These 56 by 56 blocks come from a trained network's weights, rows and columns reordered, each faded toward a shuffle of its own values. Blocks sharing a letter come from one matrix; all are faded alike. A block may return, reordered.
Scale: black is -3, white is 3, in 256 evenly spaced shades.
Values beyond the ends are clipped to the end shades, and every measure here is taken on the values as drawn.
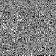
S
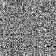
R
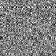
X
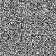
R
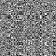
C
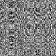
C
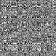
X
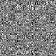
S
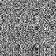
C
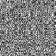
C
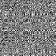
X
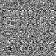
X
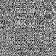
C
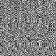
C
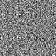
R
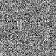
R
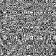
X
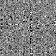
S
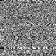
X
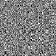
S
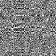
X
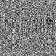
R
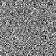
X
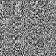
C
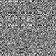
X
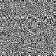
X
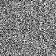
R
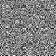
X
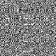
X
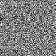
C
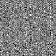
S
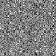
S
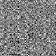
S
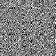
S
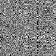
S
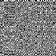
X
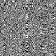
S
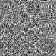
C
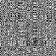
C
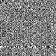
R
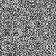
C
